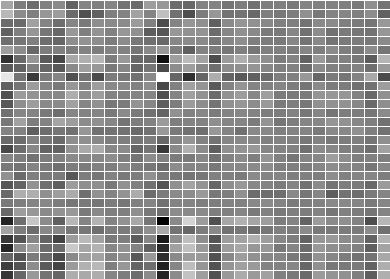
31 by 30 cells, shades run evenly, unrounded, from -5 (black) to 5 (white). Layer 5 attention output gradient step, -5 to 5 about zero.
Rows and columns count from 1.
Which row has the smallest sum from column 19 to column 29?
22
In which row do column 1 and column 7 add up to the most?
9
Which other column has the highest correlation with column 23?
10
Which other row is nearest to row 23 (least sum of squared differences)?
19
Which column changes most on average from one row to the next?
13
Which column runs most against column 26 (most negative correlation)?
23
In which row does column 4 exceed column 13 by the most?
25
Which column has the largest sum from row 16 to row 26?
15
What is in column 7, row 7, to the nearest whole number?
2
